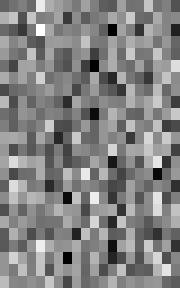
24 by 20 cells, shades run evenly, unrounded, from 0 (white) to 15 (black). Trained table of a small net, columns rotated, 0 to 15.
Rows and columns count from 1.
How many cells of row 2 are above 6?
13
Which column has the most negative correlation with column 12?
14
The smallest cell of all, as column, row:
5, 3
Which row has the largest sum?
20
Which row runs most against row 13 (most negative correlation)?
19
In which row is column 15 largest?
12
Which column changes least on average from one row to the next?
7
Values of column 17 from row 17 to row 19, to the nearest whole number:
7 7 10
